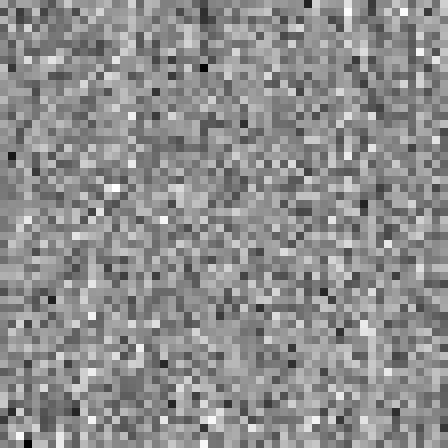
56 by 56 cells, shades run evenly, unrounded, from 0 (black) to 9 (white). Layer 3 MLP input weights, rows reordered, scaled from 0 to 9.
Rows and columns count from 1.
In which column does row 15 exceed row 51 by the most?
22
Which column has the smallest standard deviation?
19
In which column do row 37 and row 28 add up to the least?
41
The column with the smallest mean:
20
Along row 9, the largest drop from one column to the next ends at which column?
2
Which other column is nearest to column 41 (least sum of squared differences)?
1
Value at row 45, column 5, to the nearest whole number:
4
